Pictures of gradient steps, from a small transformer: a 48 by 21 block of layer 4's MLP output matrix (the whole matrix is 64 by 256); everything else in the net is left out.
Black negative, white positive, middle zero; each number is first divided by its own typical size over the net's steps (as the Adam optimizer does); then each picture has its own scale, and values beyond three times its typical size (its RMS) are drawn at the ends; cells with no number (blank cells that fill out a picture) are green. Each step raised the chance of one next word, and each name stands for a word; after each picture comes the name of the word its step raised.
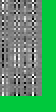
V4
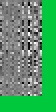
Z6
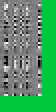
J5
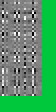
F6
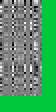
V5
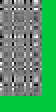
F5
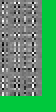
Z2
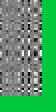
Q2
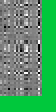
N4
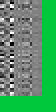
Z2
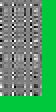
J5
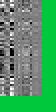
V4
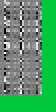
Z6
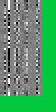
V4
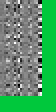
Z2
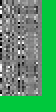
V5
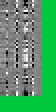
V4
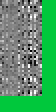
V5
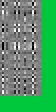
Z6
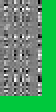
F5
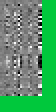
J5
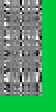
F5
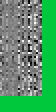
N4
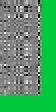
V5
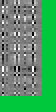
V5
